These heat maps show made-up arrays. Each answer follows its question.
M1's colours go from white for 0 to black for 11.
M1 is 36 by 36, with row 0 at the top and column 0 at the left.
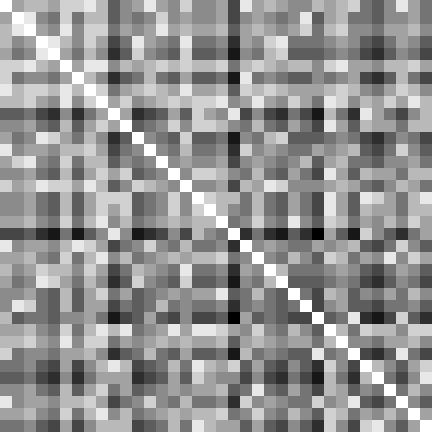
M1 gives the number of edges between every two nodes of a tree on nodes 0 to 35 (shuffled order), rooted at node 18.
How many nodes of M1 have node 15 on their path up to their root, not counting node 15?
5
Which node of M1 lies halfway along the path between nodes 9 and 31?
16
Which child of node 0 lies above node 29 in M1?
33
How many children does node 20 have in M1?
1
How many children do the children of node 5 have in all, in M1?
4
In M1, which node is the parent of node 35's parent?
27
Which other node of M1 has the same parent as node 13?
1
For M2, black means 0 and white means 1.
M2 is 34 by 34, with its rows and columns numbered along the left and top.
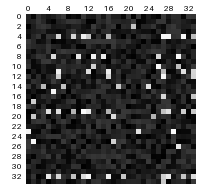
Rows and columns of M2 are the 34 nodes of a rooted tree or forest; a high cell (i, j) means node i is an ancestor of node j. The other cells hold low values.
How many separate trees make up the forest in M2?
6
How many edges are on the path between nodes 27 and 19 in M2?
6
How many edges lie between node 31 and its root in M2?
4
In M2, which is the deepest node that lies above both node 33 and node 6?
12
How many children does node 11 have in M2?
2
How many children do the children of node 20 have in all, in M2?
1
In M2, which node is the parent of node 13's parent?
8
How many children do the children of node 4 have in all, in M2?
2
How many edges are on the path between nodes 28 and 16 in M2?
4
